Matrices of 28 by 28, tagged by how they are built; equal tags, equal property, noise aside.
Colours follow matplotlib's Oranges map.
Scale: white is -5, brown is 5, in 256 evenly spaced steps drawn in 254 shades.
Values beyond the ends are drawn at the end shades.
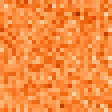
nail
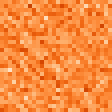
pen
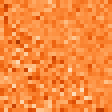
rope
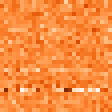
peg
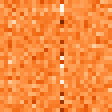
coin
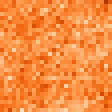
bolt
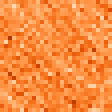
pen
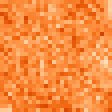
bolt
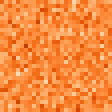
nail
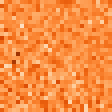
rope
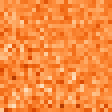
rope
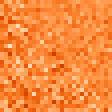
rope
